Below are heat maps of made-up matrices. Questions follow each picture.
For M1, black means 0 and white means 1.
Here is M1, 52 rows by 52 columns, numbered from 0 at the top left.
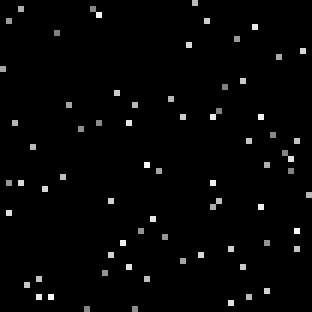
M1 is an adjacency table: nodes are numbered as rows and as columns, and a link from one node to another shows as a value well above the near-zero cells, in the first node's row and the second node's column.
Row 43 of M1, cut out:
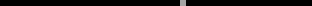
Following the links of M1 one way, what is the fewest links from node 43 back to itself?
4
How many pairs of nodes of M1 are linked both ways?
4
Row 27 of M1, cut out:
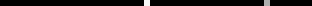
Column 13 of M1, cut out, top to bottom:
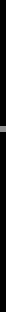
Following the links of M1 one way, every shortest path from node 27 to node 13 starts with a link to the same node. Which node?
node 44
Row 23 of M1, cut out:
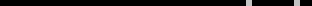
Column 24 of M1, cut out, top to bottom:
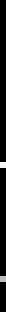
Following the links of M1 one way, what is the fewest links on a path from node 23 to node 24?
5
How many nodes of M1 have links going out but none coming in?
1
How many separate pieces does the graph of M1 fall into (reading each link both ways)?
7
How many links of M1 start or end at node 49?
6
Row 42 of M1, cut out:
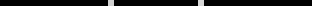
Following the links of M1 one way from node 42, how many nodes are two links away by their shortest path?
1
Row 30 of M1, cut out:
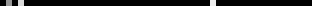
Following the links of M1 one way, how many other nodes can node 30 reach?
7
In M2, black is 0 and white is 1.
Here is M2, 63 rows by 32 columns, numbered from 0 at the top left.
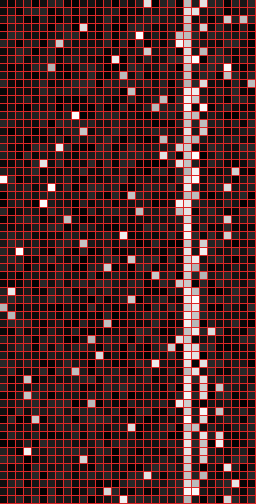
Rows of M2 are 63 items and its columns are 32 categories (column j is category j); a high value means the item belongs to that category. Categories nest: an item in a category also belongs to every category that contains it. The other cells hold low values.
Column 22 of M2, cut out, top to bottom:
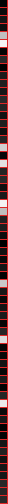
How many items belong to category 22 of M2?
9
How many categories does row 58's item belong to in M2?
2
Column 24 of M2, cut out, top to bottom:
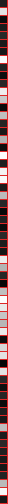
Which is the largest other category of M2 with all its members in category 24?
16
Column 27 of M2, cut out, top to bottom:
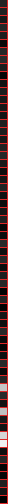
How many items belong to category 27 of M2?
4
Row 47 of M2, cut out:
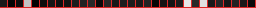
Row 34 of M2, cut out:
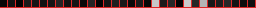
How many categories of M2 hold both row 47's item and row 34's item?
2
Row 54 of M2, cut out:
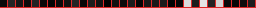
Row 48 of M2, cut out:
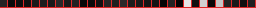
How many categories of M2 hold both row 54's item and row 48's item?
3
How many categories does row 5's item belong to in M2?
3
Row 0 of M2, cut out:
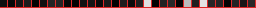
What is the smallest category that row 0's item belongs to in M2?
18
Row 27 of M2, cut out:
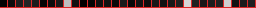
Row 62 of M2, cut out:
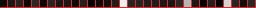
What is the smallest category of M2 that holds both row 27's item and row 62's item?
28
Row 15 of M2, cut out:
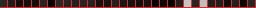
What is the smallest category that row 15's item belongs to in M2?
25
